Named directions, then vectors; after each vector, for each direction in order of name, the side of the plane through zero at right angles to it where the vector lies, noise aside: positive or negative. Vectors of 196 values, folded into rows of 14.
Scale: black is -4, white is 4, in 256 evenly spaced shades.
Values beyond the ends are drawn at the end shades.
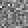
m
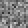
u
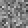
negative, negative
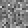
positive, positive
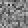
negative, positive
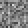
positive, negative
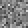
positive, positive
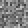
positive, negative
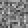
positive, negative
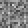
positive, negative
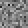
negative, positive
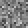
negative, negative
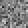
positive, positive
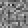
negative, positive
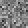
negative, negative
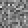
positive, negative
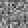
negative, positive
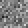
positive, positive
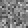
positive, positive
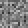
negative, positive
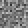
positive, negative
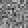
positive, positive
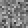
negative, negative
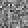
positive, negative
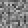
negative, positive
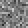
negative, negative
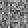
positive, negative
